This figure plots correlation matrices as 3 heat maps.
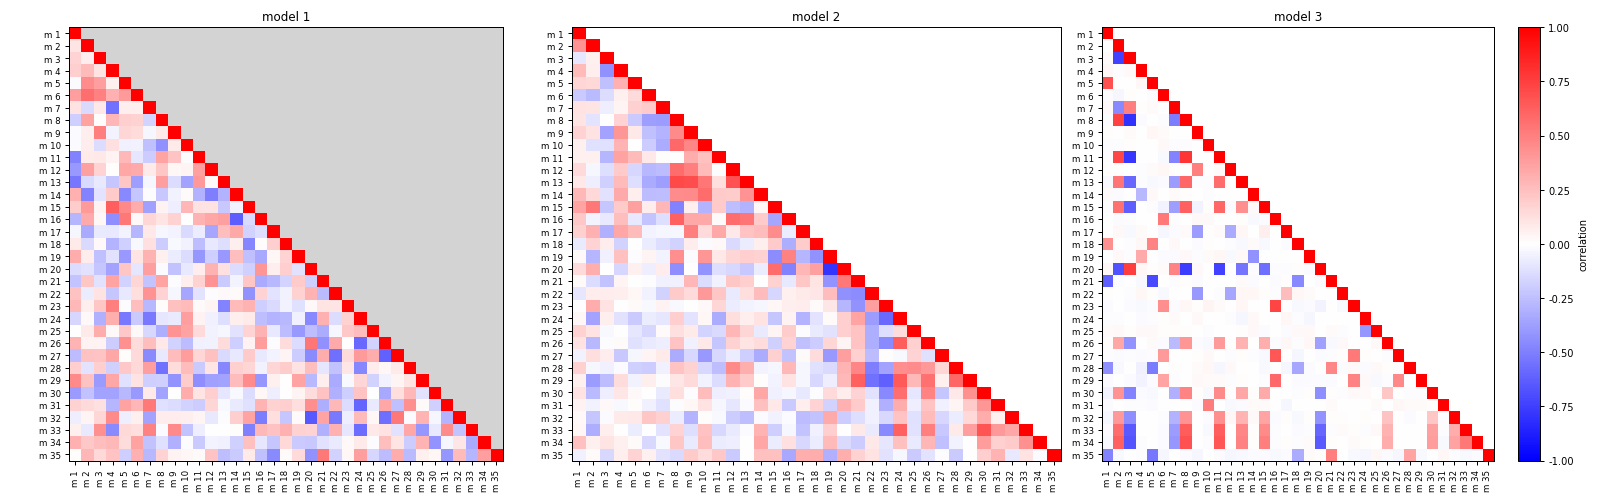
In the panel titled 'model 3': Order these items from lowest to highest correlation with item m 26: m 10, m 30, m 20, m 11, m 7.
m 20, m 7, m 10, m 30, m 11
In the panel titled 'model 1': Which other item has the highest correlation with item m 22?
m 7
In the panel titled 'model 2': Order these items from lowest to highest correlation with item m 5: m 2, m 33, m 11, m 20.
m 33, m 20, m 2, m 11
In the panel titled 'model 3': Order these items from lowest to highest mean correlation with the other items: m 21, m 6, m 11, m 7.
m 7, m 21, m 6, m 11
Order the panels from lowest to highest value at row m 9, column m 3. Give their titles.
model 2, model 3, model 1
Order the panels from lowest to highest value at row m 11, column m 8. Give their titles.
model 2, model 1, model 3
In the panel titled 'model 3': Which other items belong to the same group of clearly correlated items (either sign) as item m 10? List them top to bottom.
m 31
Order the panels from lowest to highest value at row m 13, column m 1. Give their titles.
model 1, model 3, model 2
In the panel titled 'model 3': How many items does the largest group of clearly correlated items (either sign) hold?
13
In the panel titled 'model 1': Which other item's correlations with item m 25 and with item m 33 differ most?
m 24
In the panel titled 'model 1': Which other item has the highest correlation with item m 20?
m 26
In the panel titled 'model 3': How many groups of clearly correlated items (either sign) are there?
7
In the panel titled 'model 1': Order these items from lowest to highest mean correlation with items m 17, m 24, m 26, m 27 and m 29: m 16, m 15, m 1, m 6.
m 16, m 6, m 1, m 15
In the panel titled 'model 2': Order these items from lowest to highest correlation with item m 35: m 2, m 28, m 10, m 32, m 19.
m 19, m 28, m 32, m 2, m 10
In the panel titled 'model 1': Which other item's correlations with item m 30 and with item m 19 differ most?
m 1
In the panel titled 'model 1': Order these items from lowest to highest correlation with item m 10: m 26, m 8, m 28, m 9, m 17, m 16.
m 8, m 26, m 17, m 16, m 9, m 28
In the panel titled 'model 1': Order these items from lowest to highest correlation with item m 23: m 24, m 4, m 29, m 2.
m 29, m 2, m 24, m 4
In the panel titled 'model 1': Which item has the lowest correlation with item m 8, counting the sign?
m 28
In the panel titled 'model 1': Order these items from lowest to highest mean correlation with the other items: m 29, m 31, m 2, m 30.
m 30, m 29, m 31, m 2
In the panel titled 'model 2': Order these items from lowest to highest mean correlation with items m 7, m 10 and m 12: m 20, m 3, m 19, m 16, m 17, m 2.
m 20, m 3, m 2, m 17, m 19, m 16
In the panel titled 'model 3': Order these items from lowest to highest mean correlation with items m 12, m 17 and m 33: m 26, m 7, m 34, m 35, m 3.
m 3, m 7, m 35, m 26, m 34
